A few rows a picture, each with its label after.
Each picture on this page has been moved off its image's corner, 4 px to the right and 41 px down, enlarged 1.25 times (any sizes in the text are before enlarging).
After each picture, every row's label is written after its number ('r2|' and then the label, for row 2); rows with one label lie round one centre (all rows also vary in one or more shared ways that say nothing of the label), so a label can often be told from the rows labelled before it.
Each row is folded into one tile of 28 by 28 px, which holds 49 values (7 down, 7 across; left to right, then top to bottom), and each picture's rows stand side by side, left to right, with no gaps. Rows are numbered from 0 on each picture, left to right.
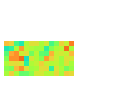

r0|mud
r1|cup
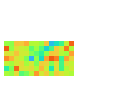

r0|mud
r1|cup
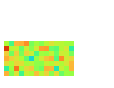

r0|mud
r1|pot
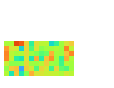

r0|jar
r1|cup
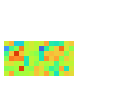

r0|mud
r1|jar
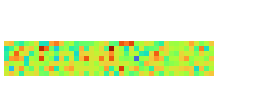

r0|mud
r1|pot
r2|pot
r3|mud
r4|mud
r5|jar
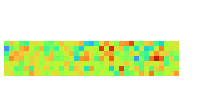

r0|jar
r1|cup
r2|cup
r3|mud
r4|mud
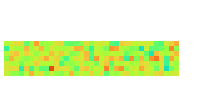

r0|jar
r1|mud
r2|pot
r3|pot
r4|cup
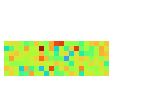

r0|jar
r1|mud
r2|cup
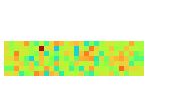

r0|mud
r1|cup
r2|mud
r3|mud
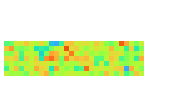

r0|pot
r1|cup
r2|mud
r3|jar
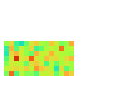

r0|pot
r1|jar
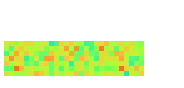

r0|mud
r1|cup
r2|cup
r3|mud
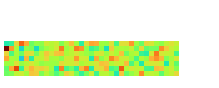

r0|pot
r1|jar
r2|pot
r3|mud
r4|mud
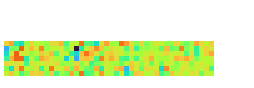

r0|mud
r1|mud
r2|jar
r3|jar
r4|jar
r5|cup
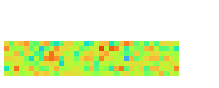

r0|mud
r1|mud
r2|cup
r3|pot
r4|pot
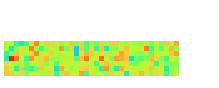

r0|cup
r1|jar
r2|pot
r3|mud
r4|cup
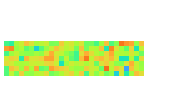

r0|pot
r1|mud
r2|pot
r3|jar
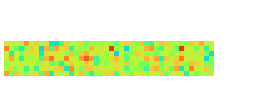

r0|cup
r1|pot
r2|mud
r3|cup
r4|pot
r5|mud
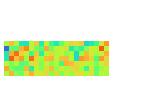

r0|jar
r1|pot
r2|cup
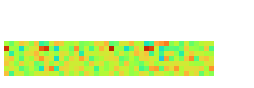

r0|cup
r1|pot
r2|cup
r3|cup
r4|pot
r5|pot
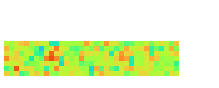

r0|mud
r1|mud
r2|jar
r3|mud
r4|cup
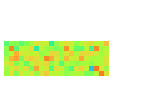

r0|pot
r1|cup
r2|jar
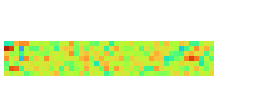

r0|pot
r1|cup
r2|pot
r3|pot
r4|mud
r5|mud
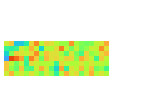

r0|cup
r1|jar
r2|cup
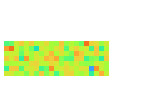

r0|pot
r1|mud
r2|jar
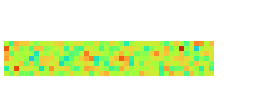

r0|mud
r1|mud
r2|mud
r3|mud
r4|jar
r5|cup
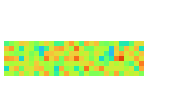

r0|pot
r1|jar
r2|mud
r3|pot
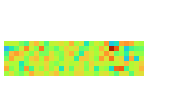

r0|jar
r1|cup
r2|cup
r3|pot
